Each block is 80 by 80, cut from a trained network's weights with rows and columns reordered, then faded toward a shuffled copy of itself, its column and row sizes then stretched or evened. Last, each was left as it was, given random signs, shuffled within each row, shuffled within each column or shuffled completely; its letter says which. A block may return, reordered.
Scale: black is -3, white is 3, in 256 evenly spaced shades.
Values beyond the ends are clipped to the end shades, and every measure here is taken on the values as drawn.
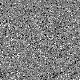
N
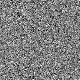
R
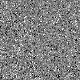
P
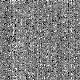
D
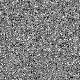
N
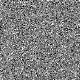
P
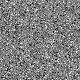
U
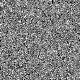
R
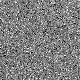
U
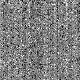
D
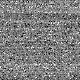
D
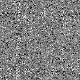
P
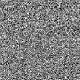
D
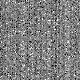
D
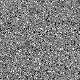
N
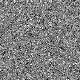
R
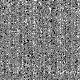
D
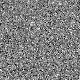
N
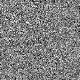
P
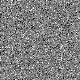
R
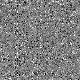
P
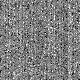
R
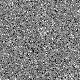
U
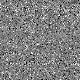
P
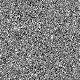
R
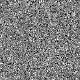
P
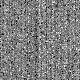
R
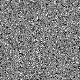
R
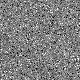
U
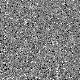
P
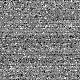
N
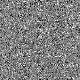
P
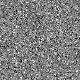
R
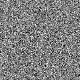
N
